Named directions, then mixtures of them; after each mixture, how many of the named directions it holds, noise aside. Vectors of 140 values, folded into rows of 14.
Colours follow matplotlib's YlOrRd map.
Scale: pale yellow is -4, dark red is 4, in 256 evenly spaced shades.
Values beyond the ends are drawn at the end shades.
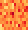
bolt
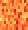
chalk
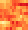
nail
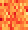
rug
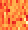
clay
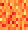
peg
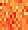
two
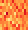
three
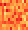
three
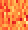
one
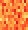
one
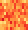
three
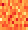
two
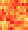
two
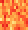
four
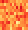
three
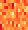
one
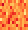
one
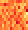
two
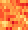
two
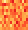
two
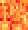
three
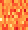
two
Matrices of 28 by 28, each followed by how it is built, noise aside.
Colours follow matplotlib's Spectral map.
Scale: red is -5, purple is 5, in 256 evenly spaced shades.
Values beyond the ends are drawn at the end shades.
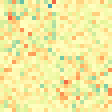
block diagonal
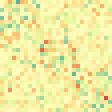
block diagonal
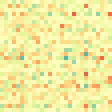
low rank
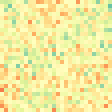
smooth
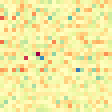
uneven rows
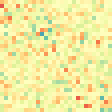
block diagonal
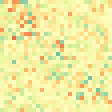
block diagonal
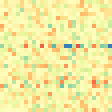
uneven rows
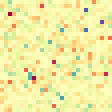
sparse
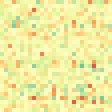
low rank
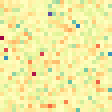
sparse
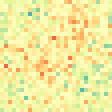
smooth
